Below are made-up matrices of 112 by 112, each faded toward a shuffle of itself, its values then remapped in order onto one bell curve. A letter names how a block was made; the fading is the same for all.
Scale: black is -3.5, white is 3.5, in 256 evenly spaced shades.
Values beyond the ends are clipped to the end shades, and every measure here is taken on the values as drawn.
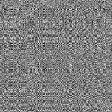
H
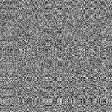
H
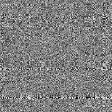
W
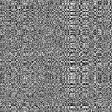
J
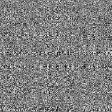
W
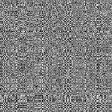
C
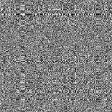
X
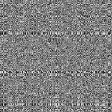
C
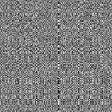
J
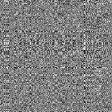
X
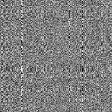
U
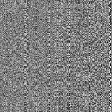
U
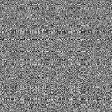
X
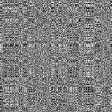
H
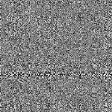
W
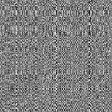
J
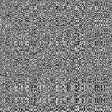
C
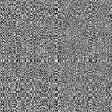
C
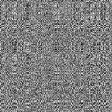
H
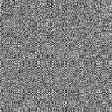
H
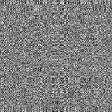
H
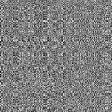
H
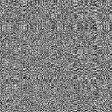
H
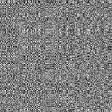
H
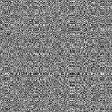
H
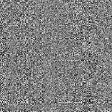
W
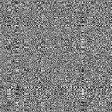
X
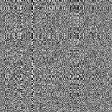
C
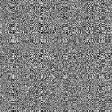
X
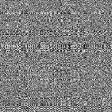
X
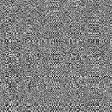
C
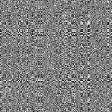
C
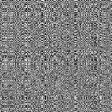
J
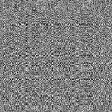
H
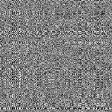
X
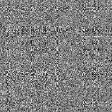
W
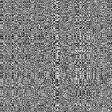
C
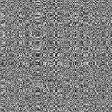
J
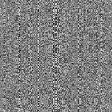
U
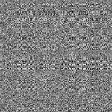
X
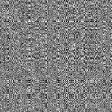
C
